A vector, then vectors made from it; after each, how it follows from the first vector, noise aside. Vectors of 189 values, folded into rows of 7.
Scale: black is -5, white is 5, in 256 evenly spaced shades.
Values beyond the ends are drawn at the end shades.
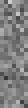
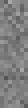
shrunk.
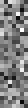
scaled up.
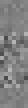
reversed, negated, partly zeroed.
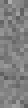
shrunk.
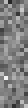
negated.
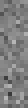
reversed, negated, partly zeroed.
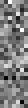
scaled up.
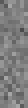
reversed, shrunk.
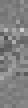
reversed, negated, partly zeroed.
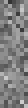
negated.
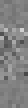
reversed, negated, partly zeroed.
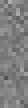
shrunk.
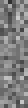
sign-scrambled.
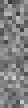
negated.
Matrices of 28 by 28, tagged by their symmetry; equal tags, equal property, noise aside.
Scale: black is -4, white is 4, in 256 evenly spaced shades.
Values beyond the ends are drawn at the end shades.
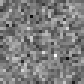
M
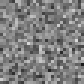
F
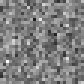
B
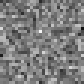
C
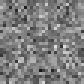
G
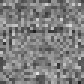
G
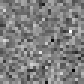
F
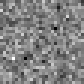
M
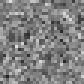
M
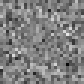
C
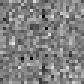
B
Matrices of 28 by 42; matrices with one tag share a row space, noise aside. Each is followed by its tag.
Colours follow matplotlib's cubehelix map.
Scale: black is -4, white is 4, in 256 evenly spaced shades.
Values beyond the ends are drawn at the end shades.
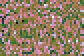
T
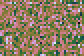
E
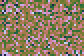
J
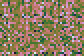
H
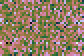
E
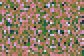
T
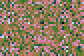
H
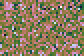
E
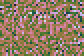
E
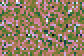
J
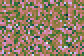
J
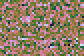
T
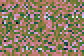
J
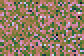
E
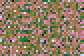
T
